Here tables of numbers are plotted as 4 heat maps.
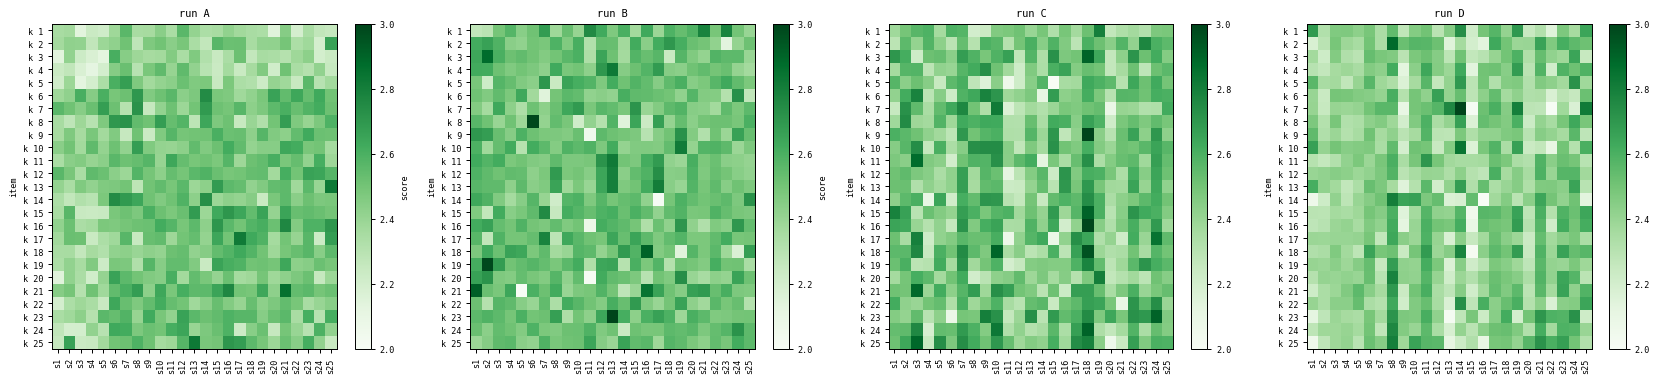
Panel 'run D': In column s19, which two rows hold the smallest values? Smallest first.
k 23, k 14
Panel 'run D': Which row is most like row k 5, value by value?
k 13
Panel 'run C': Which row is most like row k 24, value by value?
k 18
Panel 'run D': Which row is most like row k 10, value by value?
k 1
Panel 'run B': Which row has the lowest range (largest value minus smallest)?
k 25
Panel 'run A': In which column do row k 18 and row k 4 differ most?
s17
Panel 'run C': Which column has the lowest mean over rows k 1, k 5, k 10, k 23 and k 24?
s11
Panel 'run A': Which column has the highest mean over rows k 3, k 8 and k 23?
s6
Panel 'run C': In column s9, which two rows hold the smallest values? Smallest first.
k 5, k 1
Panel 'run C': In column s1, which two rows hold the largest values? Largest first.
k 15, k 3
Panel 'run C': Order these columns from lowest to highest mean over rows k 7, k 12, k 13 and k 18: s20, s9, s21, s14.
s20, s21, s14, s9
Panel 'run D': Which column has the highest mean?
s8
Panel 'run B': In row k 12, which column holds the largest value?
s13
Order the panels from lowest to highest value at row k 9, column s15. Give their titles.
run D, run B, run A, run C
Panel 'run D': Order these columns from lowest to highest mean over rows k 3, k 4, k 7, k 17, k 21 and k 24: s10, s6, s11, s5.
s5, s10, s6, s11
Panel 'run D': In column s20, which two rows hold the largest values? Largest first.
k 25, k 23
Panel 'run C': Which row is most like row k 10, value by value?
k 6
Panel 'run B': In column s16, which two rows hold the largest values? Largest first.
k 18, k 21
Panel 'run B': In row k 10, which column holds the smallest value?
s5
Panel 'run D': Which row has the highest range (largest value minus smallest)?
k 7
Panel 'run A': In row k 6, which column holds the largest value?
s14
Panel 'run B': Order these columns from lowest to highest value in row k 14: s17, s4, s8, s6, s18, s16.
s17, s8, s4, s16, s18, s6
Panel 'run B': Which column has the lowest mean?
s11
